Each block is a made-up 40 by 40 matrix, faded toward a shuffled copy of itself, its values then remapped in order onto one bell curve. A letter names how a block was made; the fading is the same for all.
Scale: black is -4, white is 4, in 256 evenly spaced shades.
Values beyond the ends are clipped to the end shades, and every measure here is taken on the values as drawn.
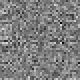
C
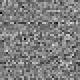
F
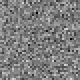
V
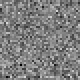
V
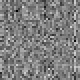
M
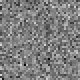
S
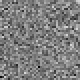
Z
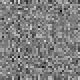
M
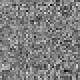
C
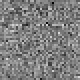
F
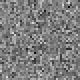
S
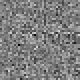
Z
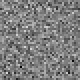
V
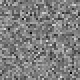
V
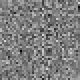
M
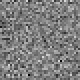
C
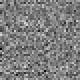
C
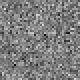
V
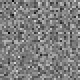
M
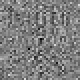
M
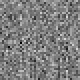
Z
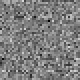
F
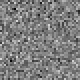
V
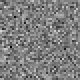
V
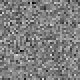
V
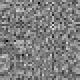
C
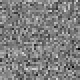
C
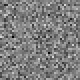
Z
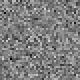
V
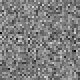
Z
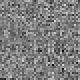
C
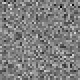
C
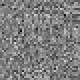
C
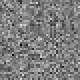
M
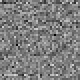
F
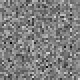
S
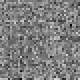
F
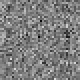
C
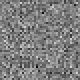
M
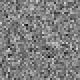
S
